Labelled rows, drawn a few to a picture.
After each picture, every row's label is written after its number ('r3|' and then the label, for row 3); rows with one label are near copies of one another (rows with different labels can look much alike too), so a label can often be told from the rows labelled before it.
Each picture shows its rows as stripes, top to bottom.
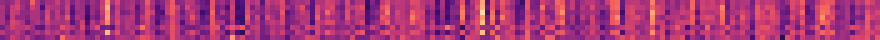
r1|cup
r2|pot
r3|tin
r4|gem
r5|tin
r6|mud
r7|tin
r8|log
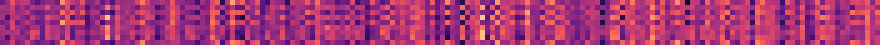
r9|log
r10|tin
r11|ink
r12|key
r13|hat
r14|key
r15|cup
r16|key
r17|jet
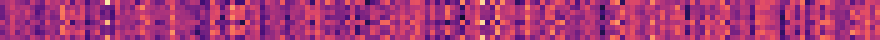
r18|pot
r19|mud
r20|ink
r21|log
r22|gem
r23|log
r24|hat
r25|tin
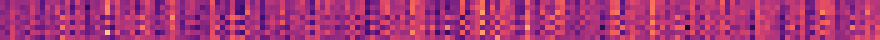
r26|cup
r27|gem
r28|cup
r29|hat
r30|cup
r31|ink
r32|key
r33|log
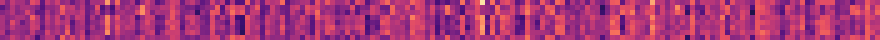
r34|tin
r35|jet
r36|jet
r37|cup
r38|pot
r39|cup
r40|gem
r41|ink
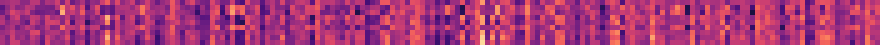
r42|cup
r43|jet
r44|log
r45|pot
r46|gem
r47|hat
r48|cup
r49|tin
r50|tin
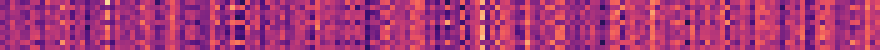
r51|key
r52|jet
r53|gem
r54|cup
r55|jet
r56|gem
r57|cup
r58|cup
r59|ink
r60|cup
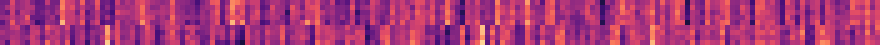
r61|ink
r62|jet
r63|jet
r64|log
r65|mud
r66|key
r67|tin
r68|cup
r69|gem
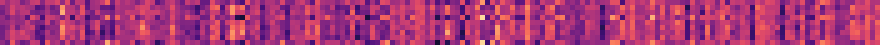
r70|cup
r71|ink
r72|log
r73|cup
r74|jet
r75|hat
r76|mud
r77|log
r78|key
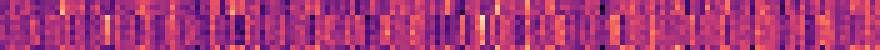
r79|log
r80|hat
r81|log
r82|pot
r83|cup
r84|pot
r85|gem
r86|cup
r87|cup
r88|jet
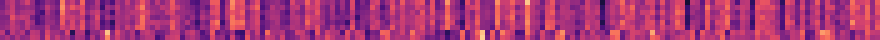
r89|ink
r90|hat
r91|ink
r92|mud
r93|ink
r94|ink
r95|gem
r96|tin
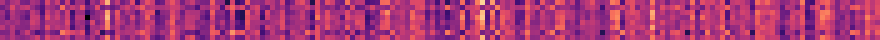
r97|pot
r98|log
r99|gem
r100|gem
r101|cup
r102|gem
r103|hat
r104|tin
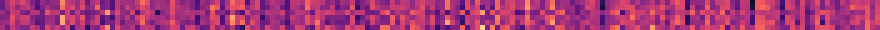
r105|mud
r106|ink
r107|key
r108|log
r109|mud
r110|gem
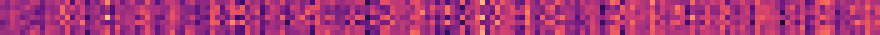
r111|cup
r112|jet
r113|ink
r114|pot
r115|log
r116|cup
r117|cup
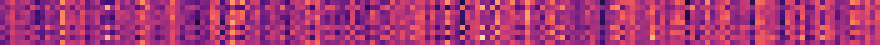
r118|mud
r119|pot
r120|ink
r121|ink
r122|log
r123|key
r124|log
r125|tin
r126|mud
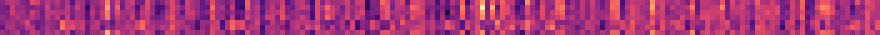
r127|cup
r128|tin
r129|tin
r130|pot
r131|log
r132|hat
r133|cup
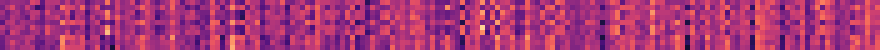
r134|cup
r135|mud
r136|gem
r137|gem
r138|hat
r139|tin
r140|key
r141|hat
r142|log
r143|hat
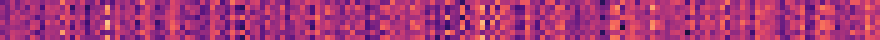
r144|jet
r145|gem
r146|pot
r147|mud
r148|key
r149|cup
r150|mud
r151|pot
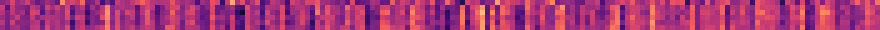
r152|log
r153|gem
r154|gem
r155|pot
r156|gem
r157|cup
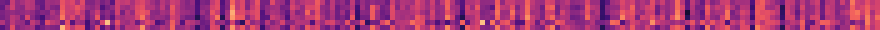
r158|jet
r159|hat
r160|hat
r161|jet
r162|key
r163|hat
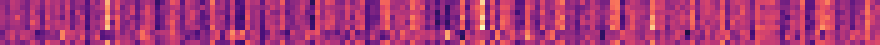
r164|tin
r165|key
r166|gem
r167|tin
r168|cup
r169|tin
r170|mud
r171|mud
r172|gem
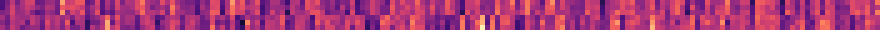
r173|hat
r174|hat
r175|log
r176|tin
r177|gem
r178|tin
